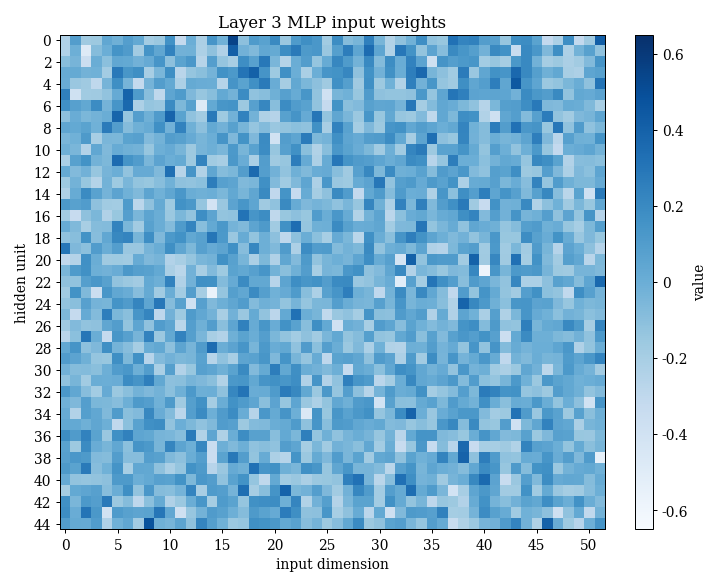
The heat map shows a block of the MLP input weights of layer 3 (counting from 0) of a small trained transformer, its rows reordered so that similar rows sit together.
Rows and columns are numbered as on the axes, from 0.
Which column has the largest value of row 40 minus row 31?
40
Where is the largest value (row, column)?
0, 16
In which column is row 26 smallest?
26
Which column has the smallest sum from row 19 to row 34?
42
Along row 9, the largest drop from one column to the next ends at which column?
20
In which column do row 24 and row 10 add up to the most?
38
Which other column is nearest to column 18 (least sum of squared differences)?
19
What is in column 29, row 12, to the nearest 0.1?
0.2
